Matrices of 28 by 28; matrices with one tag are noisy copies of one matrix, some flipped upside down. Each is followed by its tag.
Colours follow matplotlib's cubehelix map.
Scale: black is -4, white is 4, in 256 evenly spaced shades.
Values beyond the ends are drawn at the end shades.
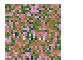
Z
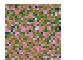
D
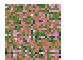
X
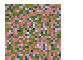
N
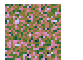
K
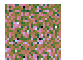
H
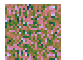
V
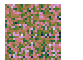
X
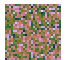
X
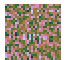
Z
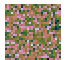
D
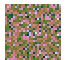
N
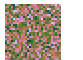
K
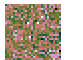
X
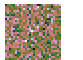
K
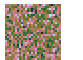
V
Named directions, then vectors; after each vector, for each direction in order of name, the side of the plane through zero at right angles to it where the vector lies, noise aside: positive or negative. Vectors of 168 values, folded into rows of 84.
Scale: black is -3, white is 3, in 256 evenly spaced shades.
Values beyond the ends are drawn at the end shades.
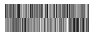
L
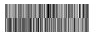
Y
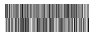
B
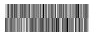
negative, negative, negative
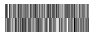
positive, positive, positive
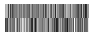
negative, negative, negative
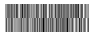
positive, negative, negative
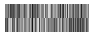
negative, positive, negative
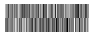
negative, negative, negative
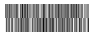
positive, negative, negative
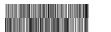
negative, negative, positive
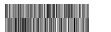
positive, positive, positive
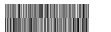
negative, positive, positive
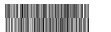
positive, negative, negative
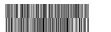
positive, negative, negative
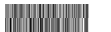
negative, negative, positive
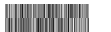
positive, negative, positive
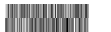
negative, negative, negative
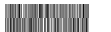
negative, positive, positive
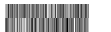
negative, negative, negative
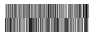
negative, negative, positive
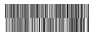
positive, positive, negative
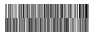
negative, negative, positive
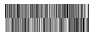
positive, positive, negative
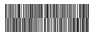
negative, positive, positive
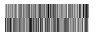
negative, negative, positive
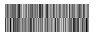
negative, positive, positive
